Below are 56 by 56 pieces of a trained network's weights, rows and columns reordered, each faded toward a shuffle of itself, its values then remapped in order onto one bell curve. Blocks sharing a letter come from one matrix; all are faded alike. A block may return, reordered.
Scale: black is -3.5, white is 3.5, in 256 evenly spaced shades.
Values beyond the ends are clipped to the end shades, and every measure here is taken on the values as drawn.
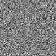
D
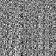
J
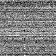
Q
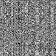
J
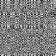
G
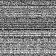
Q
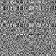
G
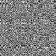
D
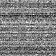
Q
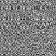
G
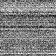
Q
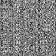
J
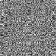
D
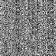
J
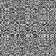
G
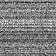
Q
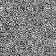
D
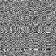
G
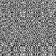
G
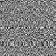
G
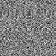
D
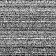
Q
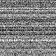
Q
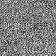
D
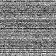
Q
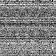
Q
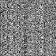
J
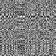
G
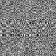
G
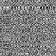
G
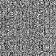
J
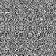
D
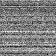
Q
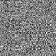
D
